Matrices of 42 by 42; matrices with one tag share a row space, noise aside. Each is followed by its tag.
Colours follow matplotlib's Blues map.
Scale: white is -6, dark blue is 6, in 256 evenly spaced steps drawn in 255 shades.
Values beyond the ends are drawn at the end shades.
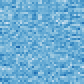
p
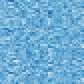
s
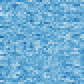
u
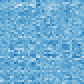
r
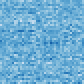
r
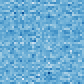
r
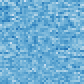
p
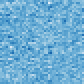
s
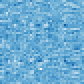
u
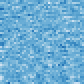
u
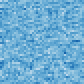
u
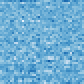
r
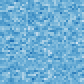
s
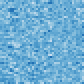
s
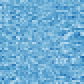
p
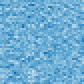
s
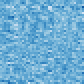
s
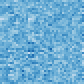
s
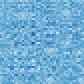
r
